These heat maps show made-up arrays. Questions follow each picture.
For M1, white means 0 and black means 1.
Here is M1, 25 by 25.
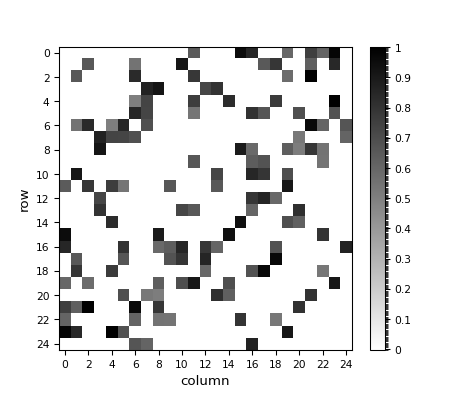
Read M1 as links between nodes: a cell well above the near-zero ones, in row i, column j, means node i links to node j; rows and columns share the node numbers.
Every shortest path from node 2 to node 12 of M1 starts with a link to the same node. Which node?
node 1
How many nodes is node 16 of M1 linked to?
9
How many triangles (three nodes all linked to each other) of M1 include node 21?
4
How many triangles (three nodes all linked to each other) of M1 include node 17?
3
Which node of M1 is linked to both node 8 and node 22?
node 15
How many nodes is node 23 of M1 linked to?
5
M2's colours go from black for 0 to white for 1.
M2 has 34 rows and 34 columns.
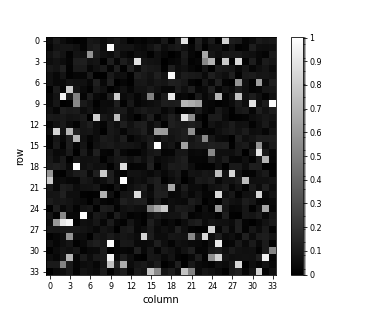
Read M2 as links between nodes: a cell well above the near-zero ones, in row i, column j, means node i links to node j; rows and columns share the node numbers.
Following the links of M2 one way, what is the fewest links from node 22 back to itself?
3
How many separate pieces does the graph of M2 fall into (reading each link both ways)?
2
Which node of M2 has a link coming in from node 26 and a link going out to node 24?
node 3
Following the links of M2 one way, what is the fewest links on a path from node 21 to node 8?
7
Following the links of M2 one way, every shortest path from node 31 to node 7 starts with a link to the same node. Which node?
node 32
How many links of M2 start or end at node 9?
10
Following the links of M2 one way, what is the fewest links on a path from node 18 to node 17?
5
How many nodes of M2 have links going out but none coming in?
1
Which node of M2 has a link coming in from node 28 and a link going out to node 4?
node 14
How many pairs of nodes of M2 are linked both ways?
6
